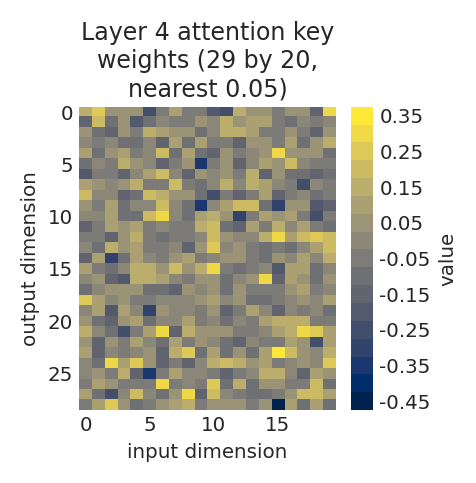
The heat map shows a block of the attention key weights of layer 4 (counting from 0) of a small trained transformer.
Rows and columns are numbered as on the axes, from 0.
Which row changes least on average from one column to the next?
18
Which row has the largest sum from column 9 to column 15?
12
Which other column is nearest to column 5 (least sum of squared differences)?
11
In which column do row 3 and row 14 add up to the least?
2
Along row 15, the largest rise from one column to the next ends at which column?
16
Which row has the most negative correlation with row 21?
7
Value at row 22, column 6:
-0.1
